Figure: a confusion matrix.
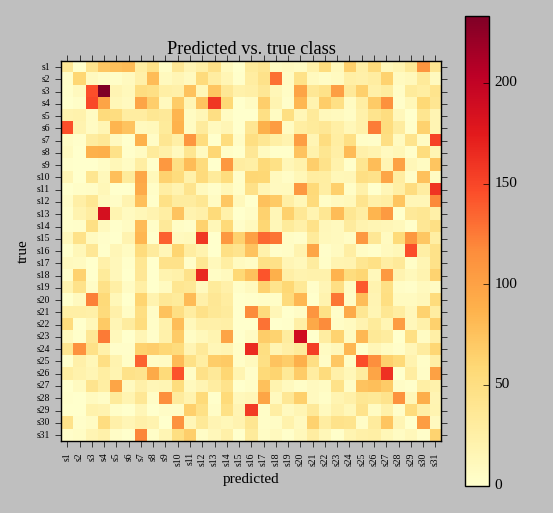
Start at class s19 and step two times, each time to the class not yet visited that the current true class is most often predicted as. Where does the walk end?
s7
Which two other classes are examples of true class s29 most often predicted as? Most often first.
s16, s11
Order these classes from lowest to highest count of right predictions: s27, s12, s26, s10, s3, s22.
s12, s10, s27, s26, s22, s3
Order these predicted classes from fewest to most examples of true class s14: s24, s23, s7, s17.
s23, s24, s17, s7
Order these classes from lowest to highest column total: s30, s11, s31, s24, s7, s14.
s24, s11, s30, s14, s31, s7
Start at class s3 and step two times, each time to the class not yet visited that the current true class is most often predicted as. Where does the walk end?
s13
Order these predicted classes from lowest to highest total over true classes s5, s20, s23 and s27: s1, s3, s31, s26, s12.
s1, s12, s31, s26, s3
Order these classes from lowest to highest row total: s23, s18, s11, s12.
s11, s12, s23, s18
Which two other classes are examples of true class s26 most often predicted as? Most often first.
s27, s10
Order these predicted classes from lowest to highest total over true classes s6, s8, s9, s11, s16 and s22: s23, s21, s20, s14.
s23, s14, s20, s21
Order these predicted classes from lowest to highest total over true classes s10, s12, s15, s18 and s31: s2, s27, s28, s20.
s20, s2, s28, s27
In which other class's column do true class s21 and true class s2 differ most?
s18
